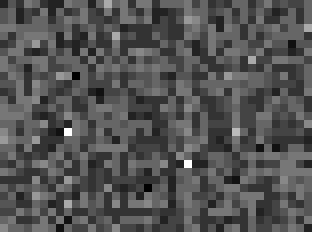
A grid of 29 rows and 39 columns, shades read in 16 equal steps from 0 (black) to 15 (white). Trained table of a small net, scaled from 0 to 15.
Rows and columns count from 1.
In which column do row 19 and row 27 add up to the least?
33
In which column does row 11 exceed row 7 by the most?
5
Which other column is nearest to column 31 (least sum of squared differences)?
23
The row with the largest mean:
8
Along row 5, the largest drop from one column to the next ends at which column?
16
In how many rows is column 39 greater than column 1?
15
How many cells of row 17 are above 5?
17
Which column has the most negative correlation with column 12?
11
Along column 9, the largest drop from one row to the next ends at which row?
18
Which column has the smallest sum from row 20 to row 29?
22
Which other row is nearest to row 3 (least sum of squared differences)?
2
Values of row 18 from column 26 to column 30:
7 3 2 4 7
